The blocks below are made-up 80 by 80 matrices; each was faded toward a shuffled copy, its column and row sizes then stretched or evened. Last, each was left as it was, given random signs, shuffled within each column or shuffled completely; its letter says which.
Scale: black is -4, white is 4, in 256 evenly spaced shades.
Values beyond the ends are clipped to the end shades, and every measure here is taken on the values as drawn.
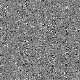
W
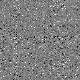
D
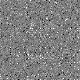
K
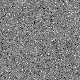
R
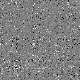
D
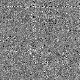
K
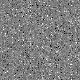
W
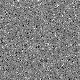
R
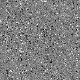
D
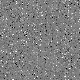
W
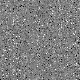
W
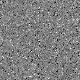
W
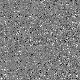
D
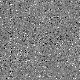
D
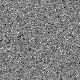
R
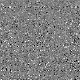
D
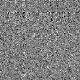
K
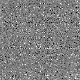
K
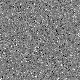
R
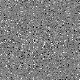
K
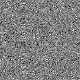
K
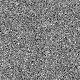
R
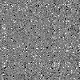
K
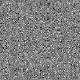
K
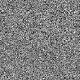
K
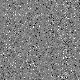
W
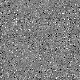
D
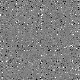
K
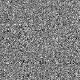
D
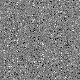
W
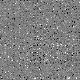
K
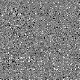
K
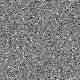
W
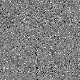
K
